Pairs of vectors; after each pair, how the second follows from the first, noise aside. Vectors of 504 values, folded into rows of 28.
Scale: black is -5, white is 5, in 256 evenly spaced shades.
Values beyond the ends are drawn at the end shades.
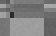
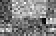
reversed, scaled up.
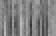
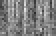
reversed, negated.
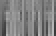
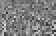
sign-scrambled.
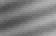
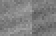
wrapped around, shrunk.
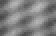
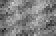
copied.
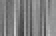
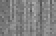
reversed, negated, shrunk.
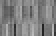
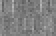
reversed, negated, shrunk.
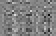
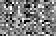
reversed, scaled up.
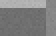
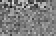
sign-scrambled.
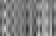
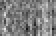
copied.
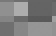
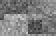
reversed, negated.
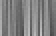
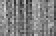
reversed, negated.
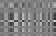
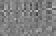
wrapped around, shrunk.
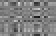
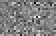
sign-scrambled.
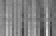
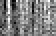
reversed, scaled up.
